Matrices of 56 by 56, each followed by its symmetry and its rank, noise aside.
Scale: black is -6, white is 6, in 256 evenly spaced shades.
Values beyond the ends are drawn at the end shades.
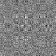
no symmetry, rank six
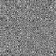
antisymmetric, rank eight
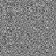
antisymmetric, rank eight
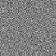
antisymmetric, rank six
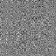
antisymmetric, rank eight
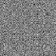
no symmetry, rank eight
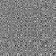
symmetric, rank six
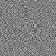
no symmetry, rank six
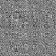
antisymmetric, rank eight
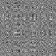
antisymmetric, rank six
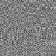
no symmetry, rank six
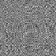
no symmetry, rank six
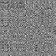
no symmetry, rank eight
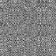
no symmetry, rank six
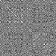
symmetric, rank six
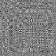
antisymmetric, rank six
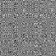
antisymmetric, rank six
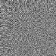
antisymmetric, rank eight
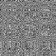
no symmetry, rank six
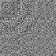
symmetric, rank six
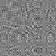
antisymmetric, rank six
